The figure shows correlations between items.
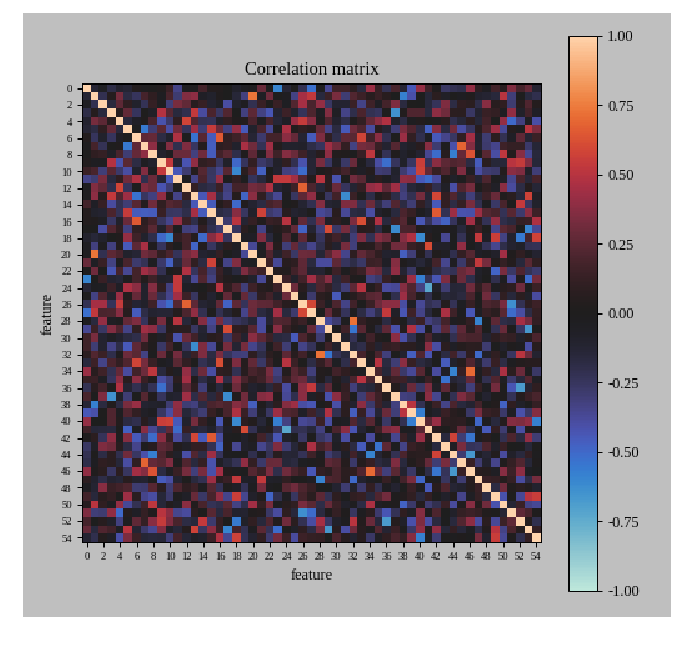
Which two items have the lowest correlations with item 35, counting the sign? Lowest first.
43, 9
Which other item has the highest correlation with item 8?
46
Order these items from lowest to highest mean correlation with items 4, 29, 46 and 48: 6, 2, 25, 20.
6, 2, 20, 25
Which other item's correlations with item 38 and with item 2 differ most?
26
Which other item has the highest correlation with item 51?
9
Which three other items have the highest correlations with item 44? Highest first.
42, 15, 5
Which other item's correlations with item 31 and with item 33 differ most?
24
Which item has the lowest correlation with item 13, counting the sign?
31
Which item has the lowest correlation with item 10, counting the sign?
18
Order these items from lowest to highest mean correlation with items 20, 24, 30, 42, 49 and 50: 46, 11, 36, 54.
11, 36, 54, 46
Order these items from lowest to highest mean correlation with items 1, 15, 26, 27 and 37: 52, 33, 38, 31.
38, 31, 52, 33
